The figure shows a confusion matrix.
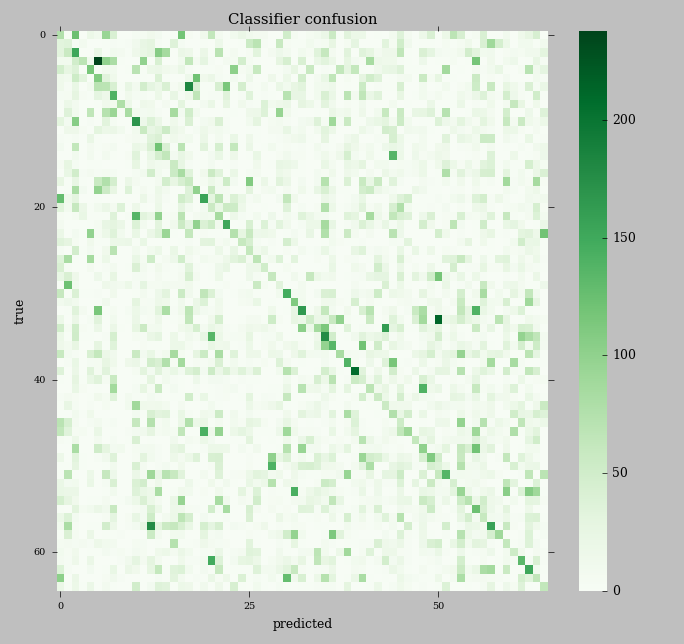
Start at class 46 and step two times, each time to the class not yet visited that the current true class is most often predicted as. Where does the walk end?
0
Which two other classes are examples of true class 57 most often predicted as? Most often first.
12, 1
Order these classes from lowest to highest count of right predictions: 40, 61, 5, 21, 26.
40, 26, 21, 5, 61
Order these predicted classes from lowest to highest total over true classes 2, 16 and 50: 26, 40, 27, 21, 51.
27, 26, 40, 51, 21
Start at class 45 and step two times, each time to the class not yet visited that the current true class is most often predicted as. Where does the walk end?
31
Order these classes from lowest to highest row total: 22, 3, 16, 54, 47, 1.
47, 1, 16, 54, 22, 3
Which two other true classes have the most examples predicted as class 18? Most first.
5, 22
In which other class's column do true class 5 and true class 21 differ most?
10
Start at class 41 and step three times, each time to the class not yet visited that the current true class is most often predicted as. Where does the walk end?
22
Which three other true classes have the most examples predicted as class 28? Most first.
50, 49, 52
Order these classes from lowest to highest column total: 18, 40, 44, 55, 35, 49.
18, 49, 44, 40, 55, 35
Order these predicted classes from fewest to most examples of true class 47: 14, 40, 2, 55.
14, 2, 55, 40
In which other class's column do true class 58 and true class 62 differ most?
36
